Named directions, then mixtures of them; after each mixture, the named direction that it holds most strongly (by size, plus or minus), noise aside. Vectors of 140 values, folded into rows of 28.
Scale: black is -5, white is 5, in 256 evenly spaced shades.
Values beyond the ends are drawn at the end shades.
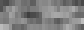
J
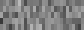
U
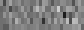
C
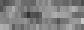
J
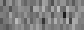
C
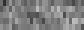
C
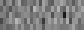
C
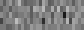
C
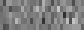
C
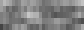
J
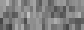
U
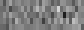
C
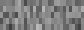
U
